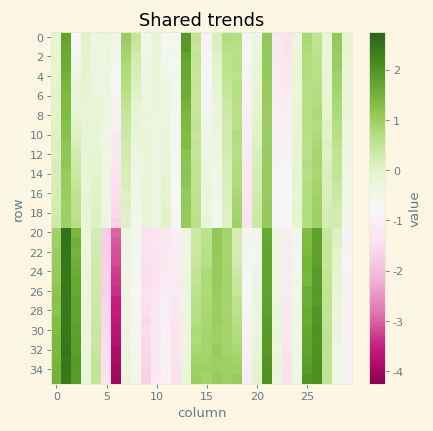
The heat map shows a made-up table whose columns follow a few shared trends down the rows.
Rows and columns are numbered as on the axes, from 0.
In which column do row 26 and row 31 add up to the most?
1
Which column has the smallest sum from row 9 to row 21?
6
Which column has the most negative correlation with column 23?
17
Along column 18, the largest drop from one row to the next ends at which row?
20
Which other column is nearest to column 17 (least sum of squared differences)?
14
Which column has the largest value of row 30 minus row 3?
2
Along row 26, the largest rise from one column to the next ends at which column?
7
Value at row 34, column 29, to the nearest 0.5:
-1
